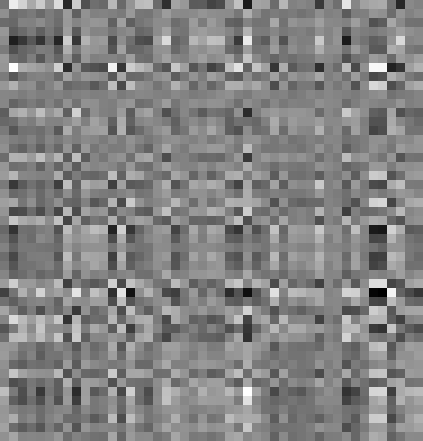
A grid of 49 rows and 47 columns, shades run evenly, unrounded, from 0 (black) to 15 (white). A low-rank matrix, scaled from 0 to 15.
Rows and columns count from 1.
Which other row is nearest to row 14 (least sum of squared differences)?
3
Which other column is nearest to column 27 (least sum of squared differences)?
13
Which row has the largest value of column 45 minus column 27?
5
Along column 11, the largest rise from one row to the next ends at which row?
33
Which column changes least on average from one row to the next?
37
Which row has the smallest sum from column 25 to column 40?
35
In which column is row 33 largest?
44
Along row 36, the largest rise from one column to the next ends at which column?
9
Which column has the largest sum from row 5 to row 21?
28
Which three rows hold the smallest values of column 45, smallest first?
1, 8, 36
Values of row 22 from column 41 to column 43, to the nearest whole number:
7 8 7
